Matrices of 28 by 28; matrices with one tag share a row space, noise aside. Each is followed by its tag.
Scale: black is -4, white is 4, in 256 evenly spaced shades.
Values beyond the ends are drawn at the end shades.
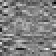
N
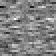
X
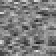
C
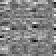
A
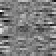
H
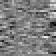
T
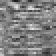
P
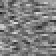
C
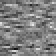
X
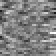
T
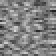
C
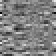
N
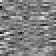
T
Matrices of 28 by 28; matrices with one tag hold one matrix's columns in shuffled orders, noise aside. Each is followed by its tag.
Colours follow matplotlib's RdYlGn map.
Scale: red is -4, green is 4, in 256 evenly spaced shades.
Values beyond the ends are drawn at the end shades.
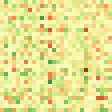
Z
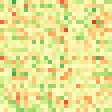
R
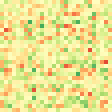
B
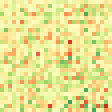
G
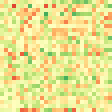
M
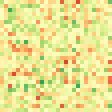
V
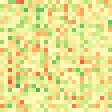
V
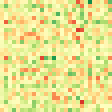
R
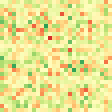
B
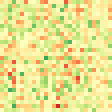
V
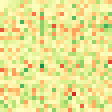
B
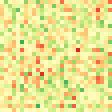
V
